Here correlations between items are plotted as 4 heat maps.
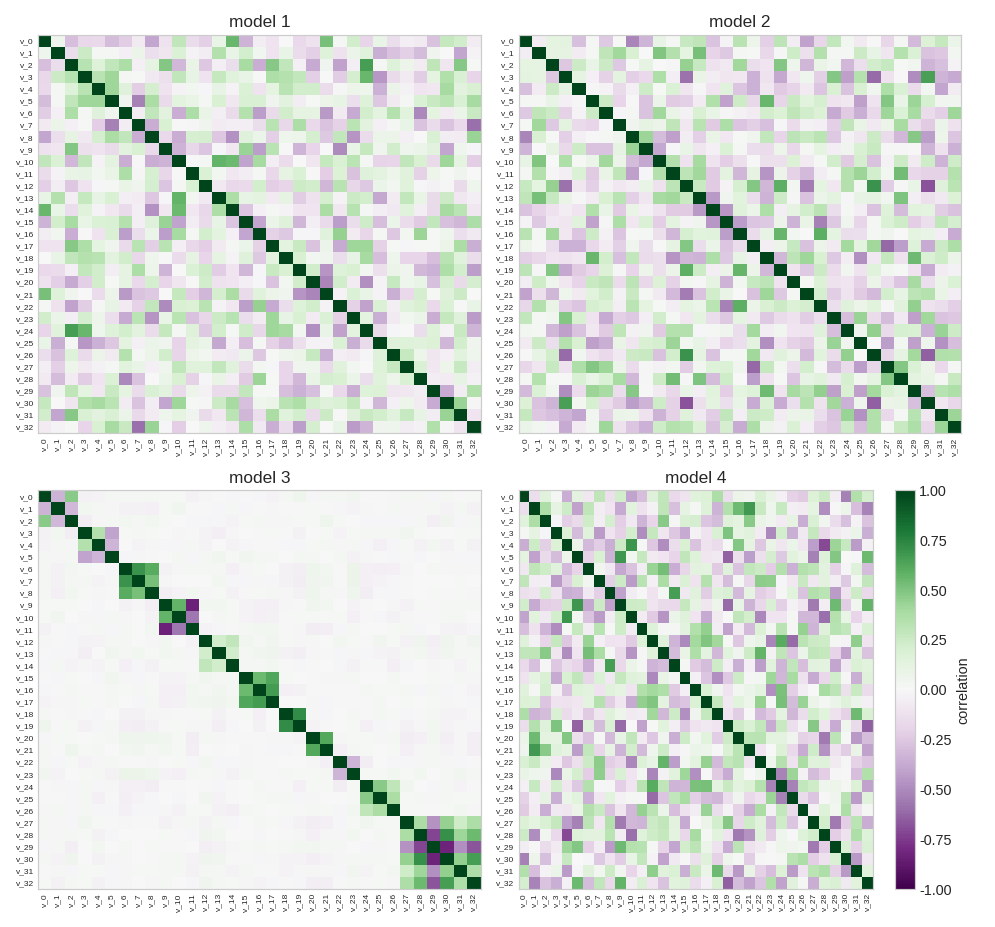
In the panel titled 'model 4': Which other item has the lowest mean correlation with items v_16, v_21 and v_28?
v_4
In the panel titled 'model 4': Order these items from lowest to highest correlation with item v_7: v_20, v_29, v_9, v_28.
v_29, v_20, v_28, v_9
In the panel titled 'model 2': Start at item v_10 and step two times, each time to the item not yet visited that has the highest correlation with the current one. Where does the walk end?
v_13
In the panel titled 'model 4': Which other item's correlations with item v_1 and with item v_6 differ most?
v_20
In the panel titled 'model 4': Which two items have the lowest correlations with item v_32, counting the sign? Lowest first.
v_19, v_1
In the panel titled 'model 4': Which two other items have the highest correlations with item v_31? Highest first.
v_18, v_12
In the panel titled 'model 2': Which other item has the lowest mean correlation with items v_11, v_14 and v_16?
v_15
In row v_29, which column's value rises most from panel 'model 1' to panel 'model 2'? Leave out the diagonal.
v_18
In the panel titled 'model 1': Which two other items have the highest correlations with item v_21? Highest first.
v_0, v_14
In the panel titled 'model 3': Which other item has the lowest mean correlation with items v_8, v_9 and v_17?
v_11
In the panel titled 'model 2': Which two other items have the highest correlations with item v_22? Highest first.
v_16, v_29
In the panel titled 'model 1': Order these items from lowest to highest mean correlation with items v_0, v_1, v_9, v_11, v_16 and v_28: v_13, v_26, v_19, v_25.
v_19, v_26, v_25, v_13
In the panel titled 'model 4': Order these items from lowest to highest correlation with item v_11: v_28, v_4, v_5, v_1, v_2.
v_2, v_1, v_4, v_28, v_5
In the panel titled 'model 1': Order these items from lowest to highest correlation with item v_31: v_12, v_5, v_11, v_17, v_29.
v_12, v_29, v_11, v_5, v_17
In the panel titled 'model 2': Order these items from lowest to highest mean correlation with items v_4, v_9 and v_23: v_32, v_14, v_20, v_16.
v_32, v_20, v_14, v_16
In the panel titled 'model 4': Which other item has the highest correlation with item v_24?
v_12
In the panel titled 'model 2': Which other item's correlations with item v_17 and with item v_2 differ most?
v_27
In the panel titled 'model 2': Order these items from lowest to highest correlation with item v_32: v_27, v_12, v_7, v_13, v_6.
v_7, v_27, v_13, v_12, v_6
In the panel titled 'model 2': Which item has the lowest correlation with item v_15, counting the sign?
v_22
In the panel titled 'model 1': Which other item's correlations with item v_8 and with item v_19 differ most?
v_32
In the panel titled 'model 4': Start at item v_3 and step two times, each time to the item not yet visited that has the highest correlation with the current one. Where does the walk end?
v_27
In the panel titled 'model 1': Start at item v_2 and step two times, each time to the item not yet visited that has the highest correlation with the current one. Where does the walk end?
v_3
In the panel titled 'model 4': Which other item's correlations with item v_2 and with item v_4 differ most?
v_13
